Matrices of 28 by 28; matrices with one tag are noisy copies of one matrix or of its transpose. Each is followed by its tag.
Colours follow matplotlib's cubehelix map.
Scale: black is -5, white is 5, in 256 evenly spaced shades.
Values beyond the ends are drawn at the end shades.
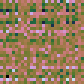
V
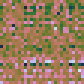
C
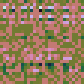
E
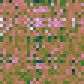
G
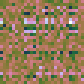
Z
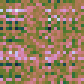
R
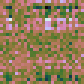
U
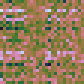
R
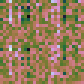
R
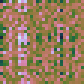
G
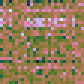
G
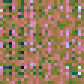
V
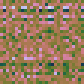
E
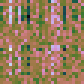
R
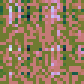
R
